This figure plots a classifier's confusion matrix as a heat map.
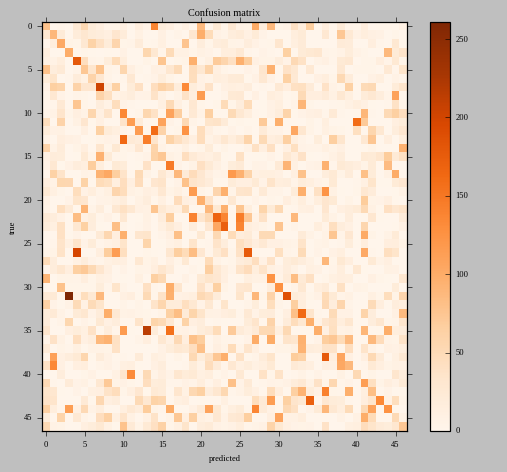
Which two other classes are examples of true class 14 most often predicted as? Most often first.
46, 0
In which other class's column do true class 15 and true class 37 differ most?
7
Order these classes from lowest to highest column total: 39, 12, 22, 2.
12, 39, 2, 22
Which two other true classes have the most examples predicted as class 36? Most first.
38, 42
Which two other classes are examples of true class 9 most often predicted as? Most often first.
33, 4
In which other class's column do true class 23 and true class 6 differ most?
25
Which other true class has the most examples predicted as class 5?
21
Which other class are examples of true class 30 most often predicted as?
16
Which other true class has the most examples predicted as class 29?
43
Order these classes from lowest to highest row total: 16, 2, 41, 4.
2, 41, 16, 4
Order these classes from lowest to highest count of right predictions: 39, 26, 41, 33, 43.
39, 41, 43, 33, 26
